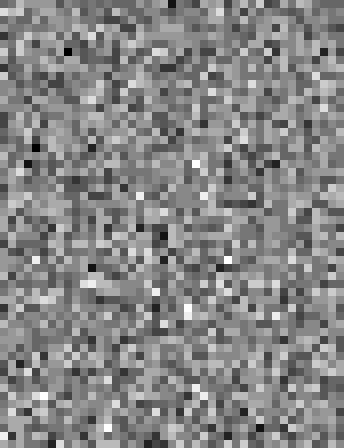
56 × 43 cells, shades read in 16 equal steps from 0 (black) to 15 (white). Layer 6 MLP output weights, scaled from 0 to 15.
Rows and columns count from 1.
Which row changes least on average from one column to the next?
3
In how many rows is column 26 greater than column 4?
24
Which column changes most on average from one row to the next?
29
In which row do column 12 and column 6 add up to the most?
50
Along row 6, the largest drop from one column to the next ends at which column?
34
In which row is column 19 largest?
32
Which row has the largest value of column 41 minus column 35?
21
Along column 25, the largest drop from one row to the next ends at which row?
22
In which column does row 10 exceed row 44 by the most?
40
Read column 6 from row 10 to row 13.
4 8 5 10
